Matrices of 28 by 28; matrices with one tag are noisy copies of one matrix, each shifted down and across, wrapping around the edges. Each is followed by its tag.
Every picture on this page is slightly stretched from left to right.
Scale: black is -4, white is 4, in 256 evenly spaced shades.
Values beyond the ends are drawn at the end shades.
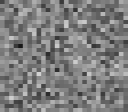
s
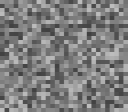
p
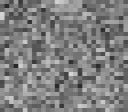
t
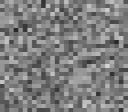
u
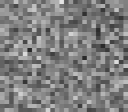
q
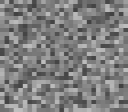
u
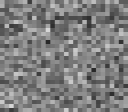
p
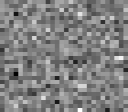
u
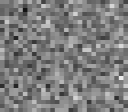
p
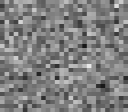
t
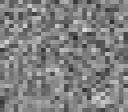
s
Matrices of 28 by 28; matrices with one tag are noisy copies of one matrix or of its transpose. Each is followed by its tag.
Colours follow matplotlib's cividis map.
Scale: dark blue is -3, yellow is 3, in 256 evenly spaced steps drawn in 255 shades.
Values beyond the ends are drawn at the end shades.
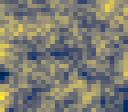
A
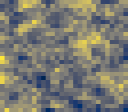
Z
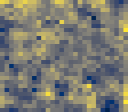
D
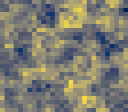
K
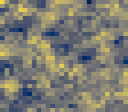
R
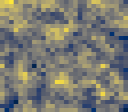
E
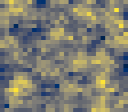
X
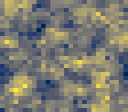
X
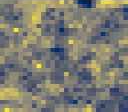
A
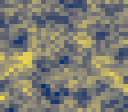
K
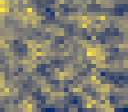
E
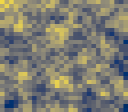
E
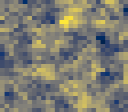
K
